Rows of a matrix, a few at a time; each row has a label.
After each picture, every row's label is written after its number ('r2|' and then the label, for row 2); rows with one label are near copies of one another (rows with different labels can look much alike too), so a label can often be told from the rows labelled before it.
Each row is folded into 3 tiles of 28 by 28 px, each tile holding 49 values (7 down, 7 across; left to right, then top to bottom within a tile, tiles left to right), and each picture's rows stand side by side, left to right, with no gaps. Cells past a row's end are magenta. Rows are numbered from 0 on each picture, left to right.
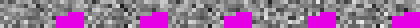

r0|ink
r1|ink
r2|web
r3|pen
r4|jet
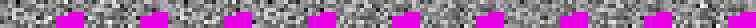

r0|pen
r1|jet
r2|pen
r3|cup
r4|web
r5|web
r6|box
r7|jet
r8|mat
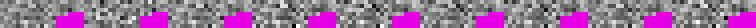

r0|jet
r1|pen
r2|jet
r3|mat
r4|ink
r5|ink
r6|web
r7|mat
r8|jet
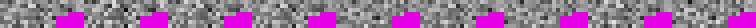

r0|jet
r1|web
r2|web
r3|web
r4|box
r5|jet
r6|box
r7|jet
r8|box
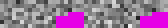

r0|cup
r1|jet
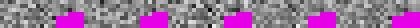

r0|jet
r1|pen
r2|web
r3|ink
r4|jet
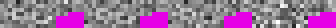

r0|pen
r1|cup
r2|box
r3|mat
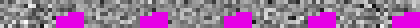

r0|mat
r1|pen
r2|cup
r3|cup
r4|ink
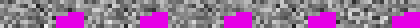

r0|ink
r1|web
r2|ink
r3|web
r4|cup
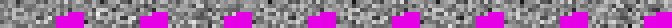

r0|pen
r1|cup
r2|mat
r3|box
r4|pen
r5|box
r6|pen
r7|web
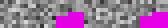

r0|jet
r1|cup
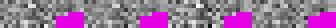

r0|mat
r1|mat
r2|mat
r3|jet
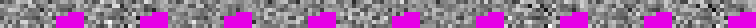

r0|web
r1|jet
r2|jet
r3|cup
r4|pen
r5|box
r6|ink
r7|web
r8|ink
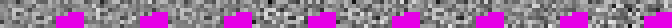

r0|cup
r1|pen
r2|cup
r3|cup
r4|box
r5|box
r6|mat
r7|web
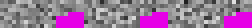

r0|jet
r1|cup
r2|pen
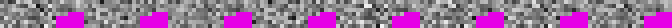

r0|ink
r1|box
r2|web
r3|box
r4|mat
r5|jet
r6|jet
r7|ink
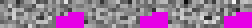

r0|pen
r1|cup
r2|pen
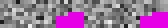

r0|box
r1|jet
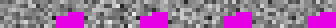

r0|jet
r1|jet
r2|box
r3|box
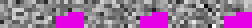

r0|cup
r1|jet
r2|ink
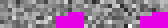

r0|pen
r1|ink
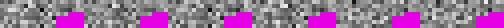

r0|web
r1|mat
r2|web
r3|jet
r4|pen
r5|pen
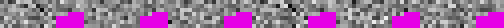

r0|ink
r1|box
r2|cup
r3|ink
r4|pen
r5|mat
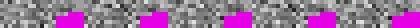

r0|mat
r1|ink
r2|jet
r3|ink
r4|jet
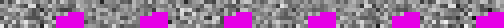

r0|mat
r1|box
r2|cup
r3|mat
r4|mat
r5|jet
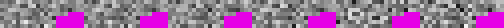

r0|jet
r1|jet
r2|web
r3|jet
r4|cup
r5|ink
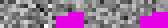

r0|ink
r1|box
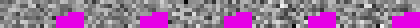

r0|jet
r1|ink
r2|box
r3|mat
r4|mat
